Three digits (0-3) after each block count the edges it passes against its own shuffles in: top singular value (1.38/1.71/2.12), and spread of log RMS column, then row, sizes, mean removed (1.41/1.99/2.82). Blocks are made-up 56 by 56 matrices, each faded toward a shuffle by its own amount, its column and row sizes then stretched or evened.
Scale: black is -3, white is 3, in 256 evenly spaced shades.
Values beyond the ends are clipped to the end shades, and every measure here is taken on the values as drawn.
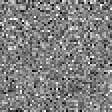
2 0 1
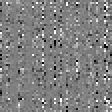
0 3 1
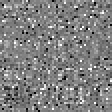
2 0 1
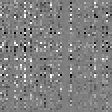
2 3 2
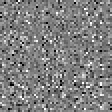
1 2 1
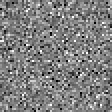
2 0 1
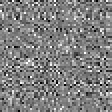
3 0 2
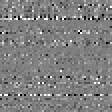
2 0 3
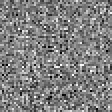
1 0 1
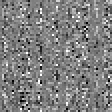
1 3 0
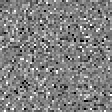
1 0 1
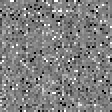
1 0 1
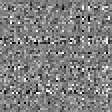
0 2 3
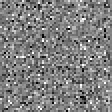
1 1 1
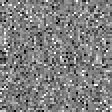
1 0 0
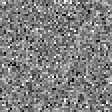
0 0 0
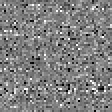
0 2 2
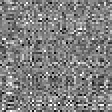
3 0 2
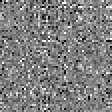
2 1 1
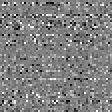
2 0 3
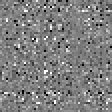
0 2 2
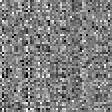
3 2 1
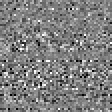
0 0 3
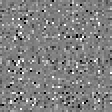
1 1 2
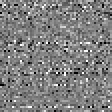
1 0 3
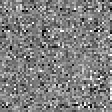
0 1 2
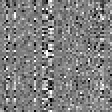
3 3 0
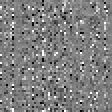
0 3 0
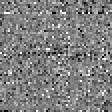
0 1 2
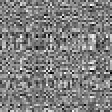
3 2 2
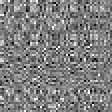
3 1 1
